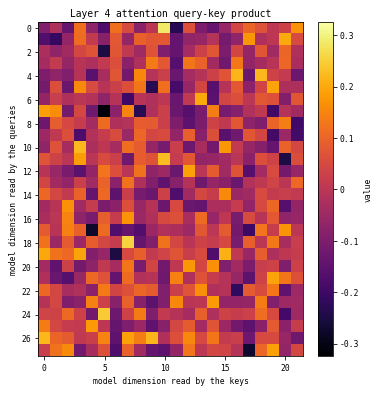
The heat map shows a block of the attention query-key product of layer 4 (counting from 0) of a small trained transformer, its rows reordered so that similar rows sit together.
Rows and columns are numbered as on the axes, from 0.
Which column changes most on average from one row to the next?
7
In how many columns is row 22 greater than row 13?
16
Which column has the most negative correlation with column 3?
14
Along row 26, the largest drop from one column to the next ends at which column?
6
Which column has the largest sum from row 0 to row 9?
10
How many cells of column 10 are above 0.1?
4
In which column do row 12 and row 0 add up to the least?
11
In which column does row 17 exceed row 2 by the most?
5
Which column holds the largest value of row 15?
2
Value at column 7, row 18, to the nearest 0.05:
0.25
